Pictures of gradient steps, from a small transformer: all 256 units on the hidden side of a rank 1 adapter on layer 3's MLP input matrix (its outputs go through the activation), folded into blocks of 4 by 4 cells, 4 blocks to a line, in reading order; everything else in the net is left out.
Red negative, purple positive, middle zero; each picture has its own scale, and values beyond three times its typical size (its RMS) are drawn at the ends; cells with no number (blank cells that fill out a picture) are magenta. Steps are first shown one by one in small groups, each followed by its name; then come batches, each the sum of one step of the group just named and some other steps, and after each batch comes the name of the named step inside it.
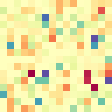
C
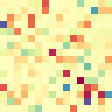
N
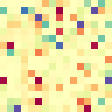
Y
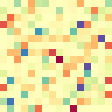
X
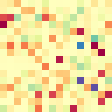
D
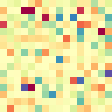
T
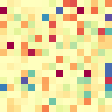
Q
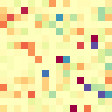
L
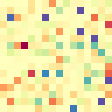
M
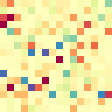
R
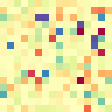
C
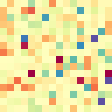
M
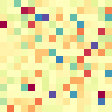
T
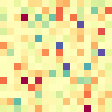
Y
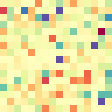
Q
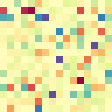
T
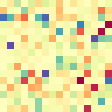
C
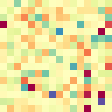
T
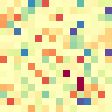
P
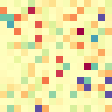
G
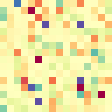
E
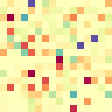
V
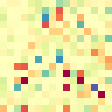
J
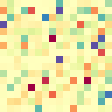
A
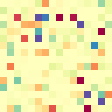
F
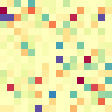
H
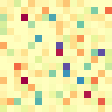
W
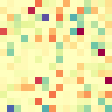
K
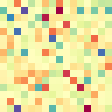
P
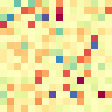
H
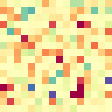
P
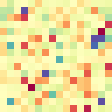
A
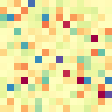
J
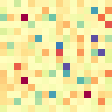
W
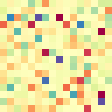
F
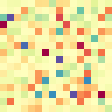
K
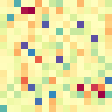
E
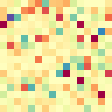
H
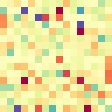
J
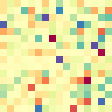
A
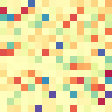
H
